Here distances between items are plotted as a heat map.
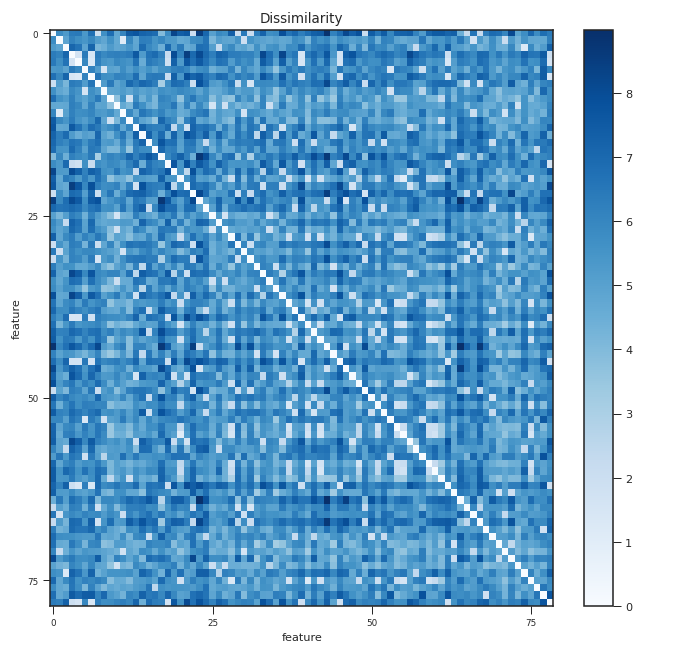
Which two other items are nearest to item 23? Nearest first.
46, 43
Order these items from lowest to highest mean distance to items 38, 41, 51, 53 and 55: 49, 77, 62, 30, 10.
10, 30, 77, 49, 62
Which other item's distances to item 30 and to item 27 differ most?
66
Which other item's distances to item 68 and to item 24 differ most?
77
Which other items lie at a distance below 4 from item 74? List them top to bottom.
2, 26, 57
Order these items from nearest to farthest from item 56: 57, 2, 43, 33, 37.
33, 57, 2, 37, 43
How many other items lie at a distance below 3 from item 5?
3
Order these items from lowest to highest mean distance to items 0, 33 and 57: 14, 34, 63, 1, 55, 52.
1, 63, 34, 55, 52, 14
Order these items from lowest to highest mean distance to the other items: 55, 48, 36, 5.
55, 48, 5, 36
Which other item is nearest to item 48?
59
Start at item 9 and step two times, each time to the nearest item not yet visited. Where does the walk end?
61
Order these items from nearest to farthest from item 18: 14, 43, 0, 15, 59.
14, 59, 0, 15, 43
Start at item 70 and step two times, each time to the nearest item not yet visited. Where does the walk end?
72
